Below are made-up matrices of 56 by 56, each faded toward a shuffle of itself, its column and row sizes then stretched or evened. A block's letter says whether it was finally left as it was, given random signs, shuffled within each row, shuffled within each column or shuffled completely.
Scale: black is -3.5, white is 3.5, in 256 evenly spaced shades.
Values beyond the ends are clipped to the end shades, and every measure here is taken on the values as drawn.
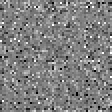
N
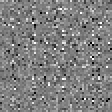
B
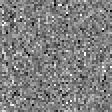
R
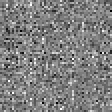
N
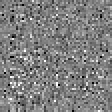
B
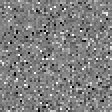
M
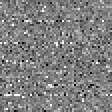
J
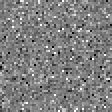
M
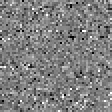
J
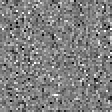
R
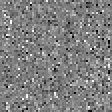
R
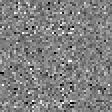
N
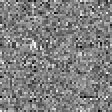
B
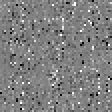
R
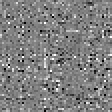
B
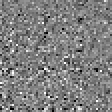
B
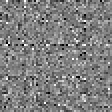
B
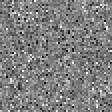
R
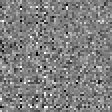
N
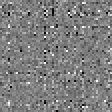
N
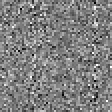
R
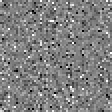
R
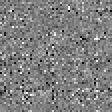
N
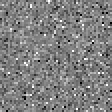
M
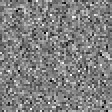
M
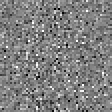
R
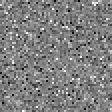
M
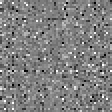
N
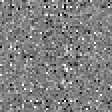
N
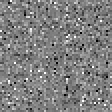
R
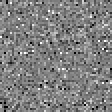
J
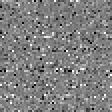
J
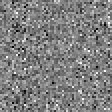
R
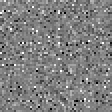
J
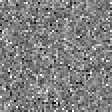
M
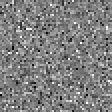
M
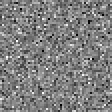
M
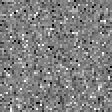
M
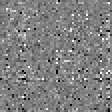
B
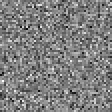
J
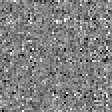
N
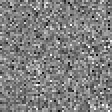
R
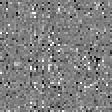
B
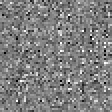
N
